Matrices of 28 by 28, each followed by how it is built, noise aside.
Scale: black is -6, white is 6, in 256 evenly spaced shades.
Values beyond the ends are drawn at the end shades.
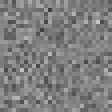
low rank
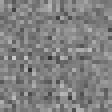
low rank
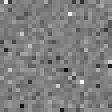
sparse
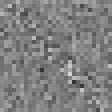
banded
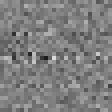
uneven rows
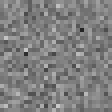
low rank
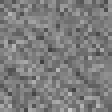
Toeplitz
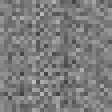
repeating rows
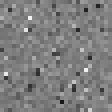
sparse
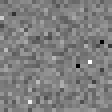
sparse
